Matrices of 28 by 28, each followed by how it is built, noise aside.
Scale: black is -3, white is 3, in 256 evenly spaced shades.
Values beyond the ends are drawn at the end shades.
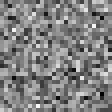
noise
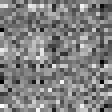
low rank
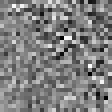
upper triangular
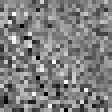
lower triangular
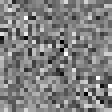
block diagonal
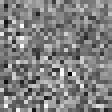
lower triangular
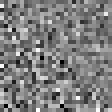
lower triangular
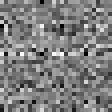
low rank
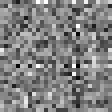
low rank
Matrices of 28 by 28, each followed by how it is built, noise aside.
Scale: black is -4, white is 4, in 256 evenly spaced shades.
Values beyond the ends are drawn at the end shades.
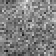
smooth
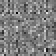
low rank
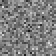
noise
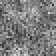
smooth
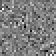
block diagonal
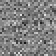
low rank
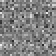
low rank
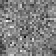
smooth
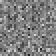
low rank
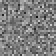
noise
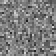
noise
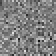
low rank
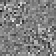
block diagonal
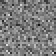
repeating columns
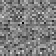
repeating columns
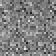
repeating columns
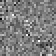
block diagonal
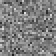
noise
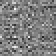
low rank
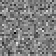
repeating columns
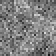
smooth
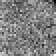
smooth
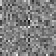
low rank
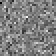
noise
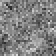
smooth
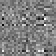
low rank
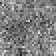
smooth
